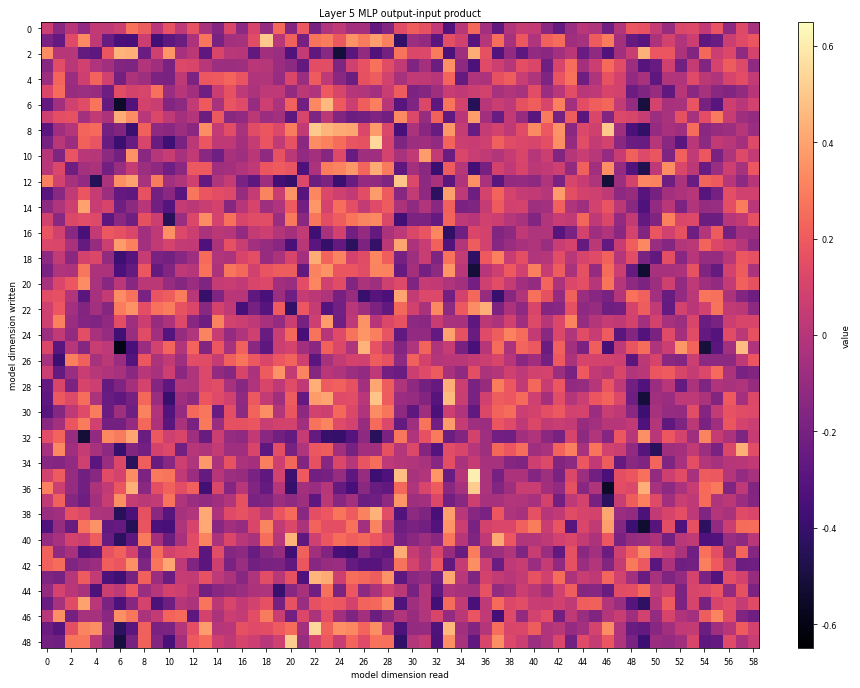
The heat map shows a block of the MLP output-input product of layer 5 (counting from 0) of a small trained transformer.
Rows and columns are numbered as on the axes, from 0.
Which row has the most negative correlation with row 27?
23
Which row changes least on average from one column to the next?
5
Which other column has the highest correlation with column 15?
8
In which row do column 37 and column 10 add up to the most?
25
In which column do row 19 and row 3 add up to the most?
33
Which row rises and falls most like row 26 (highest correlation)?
48
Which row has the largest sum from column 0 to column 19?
46
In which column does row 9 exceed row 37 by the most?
27
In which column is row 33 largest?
57
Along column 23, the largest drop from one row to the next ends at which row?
32
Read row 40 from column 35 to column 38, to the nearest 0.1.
-0.2 0 0.4 0.2
